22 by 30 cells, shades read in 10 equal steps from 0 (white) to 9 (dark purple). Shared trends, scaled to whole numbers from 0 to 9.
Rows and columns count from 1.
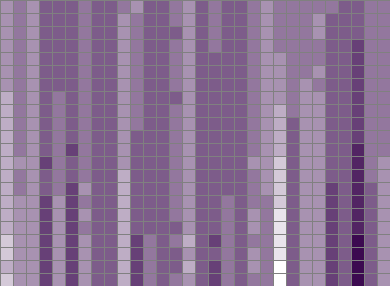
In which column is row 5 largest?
28
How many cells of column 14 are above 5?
5
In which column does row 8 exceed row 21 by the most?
22
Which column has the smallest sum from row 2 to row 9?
1
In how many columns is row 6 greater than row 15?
7
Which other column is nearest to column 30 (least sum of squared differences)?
2
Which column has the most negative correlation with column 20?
4
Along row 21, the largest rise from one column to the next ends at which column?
23
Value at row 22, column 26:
7
